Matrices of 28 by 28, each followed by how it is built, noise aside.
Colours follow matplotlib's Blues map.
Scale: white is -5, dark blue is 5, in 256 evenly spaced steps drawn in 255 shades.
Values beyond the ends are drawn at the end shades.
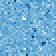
sparse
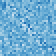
banded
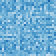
blocks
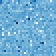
sparse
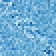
banded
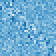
banded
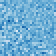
lower triangular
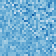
upper triangular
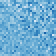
upper triangular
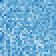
lower triangular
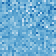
upper triangular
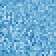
lower triangular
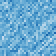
Hankel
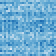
blocks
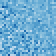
lower triangular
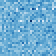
uneven rows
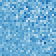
upper triangular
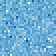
sparse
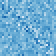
banded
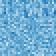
blocks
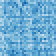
blocks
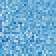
lower triangular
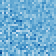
lower triangular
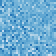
lower triangular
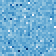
sparse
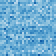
blocks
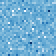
sparse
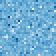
sparse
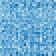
blocks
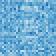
blocks
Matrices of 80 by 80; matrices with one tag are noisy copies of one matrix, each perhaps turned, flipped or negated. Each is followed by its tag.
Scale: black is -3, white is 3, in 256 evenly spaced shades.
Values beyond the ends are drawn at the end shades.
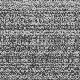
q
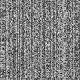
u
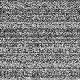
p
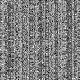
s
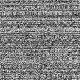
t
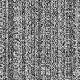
s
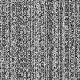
t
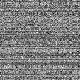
t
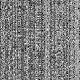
q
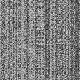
q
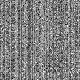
t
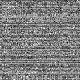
u
